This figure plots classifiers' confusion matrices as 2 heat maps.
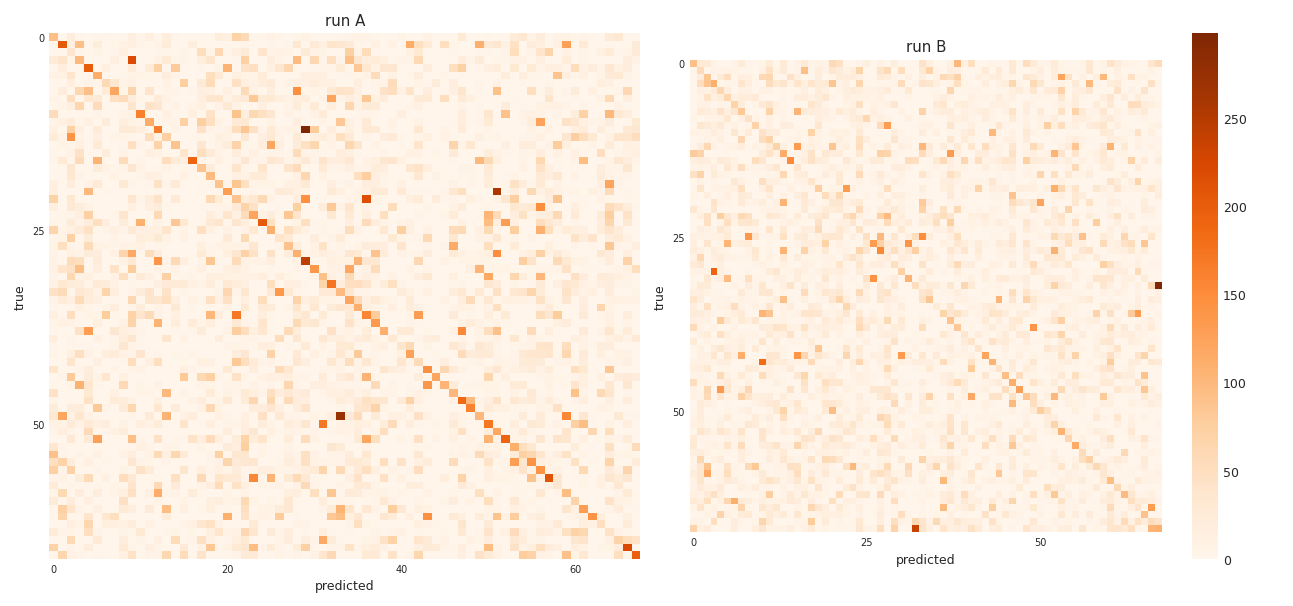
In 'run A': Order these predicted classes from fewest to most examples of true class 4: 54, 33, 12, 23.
54, 33, 23, 12
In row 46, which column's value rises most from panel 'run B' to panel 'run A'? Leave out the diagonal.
13
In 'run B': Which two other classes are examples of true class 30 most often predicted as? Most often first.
3, 64
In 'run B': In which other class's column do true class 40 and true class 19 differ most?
46
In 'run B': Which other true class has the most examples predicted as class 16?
1
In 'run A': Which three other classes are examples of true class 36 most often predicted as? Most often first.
21, 42, 18
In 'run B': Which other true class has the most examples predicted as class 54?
21
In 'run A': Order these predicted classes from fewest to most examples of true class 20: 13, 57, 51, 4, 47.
13, 57, 47, 4, 51
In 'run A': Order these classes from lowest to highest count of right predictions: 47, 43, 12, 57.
43, 12, 47, 57
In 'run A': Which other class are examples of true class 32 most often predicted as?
31
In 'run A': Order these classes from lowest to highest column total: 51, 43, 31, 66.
43, 31, 66, 51
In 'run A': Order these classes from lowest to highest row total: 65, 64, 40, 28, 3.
40, 64, 65, 3, 28
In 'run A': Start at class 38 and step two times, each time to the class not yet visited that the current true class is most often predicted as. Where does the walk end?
48
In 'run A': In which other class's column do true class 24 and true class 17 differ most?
52
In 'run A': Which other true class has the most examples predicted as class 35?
29
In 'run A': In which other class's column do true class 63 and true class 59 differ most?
12
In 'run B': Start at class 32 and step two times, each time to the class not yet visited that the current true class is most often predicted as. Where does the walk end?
66
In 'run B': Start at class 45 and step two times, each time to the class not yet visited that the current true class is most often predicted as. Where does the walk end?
4
